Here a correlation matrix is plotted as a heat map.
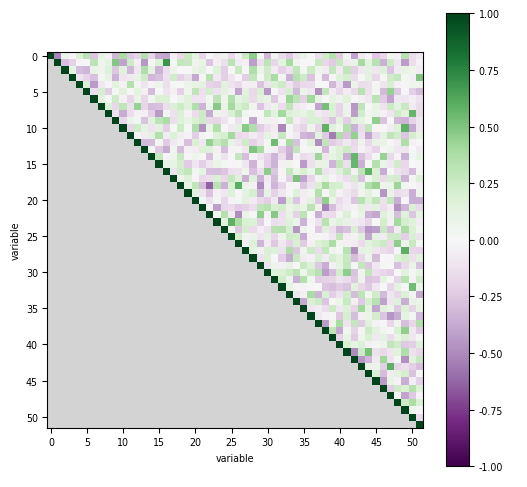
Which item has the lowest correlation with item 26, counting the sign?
22
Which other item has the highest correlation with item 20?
38
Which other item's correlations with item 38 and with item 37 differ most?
7
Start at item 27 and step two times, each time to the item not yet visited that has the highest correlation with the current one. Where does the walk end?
10
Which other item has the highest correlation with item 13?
28
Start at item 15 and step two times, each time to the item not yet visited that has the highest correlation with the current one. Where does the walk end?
14
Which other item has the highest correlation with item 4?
11
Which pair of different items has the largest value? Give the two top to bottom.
1, 16
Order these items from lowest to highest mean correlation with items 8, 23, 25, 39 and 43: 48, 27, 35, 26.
35, 27, 48, 26
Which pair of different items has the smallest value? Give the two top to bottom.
18, 22
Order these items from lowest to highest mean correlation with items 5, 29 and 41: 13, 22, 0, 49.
49, 0, 13, 22
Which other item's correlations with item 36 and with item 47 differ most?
6
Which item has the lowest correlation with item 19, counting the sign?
46
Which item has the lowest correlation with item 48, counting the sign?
21
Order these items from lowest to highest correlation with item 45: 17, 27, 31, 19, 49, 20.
49, 31, 27, 19, 17, 20
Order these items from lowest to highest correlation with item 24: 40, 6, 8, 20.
40, 20, 8, 6
